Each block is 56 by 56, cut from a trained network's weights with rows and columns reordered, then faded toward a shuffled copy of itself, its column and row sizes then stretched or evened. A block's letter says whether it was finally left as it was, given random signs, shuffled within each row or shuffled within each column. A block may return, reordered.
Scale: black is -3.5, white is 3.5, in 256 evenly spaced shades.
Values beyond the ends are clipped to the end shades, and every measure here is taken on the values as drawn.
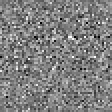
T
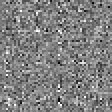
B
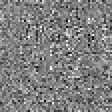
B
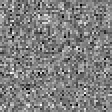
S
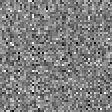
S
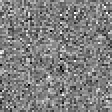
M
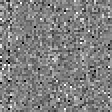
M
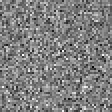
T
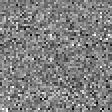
T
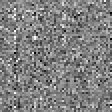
B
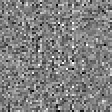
B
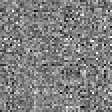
S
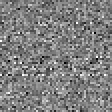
T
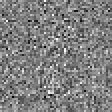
S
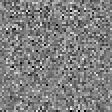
S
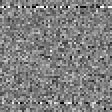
T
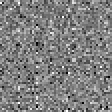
S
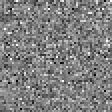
T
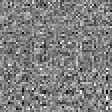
S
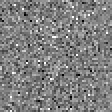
M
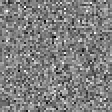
M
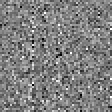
M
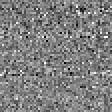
T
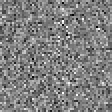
M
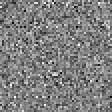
T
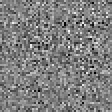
B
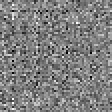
S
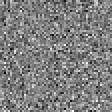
S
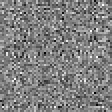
S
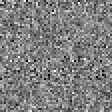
T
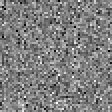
M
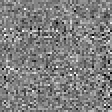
S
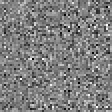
B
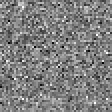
T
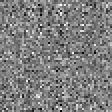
B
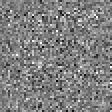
S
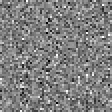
M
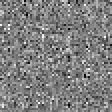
B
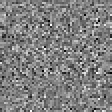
S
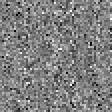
M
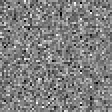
M
